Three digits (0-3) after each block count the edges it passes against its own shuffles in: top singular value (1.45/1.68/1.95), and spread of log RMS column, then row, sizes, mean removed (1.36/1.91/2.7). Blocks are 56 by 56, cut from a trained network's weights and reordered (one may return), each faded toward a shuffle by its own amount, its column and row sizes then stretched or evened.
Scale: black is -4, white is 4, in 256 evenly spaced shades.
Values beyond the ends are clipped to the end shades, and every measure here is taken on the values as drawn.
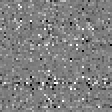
0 2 2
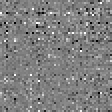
0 2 2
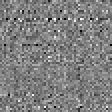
2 1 2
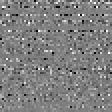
0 0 3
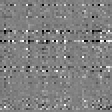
3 2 3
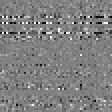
3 0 3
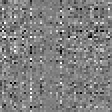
3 3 2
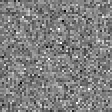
0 0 0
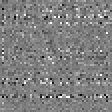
2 1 3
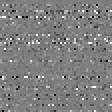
0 0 3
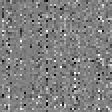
0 3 1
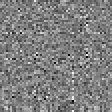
2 1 1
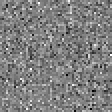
1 1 0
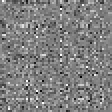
2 2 1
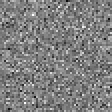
2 1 0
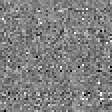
0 1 2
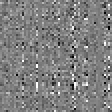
2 3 1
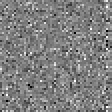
1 2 0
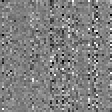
2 3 1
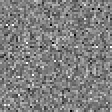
0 0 0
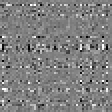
3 2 3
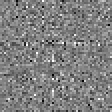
0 1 2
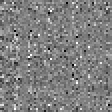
0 3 1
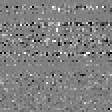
0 0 3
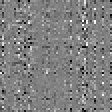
2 3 1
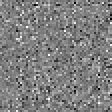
0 2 0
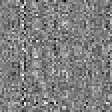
3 2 1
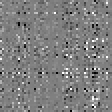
1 3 2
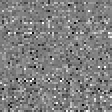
0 0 2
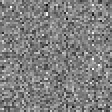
2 1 0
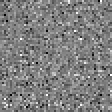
0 1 1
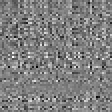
3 0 3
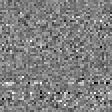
1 0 2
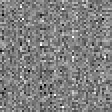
2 2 0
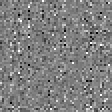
0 2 0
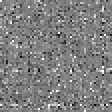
1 2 1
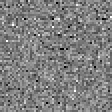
0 0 0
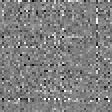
3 2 2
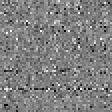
1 1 2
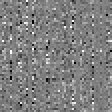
0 3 1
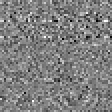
2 0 2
